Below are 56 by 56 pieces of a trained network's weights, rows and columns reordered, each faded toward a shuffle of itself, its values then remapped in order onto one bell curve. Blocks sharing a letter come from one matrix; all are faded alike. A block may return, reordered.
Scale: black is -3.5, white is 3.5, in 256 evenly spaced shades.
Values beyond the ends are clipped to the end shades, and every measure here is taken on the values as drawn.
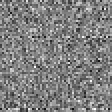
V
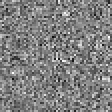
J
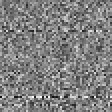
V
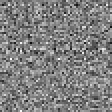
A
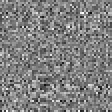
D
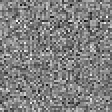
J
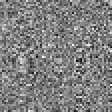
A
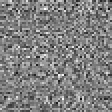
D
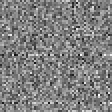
V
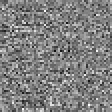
A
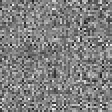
A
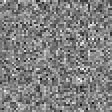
A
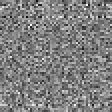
V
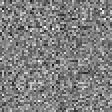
J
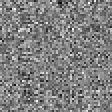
A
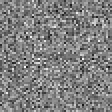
J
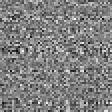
D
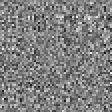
J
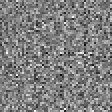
J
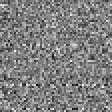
V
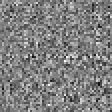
J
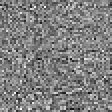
A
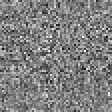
A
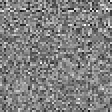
V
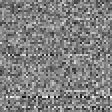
V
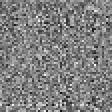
J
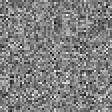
J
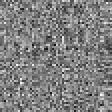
A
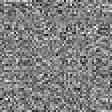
D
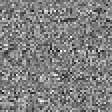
D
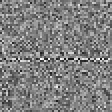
V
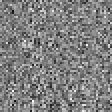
J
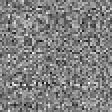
A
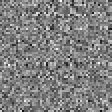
D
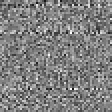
V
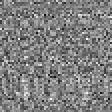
D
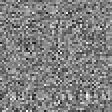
J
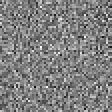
J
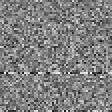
V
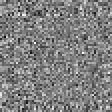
J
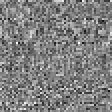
D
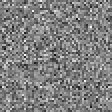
J
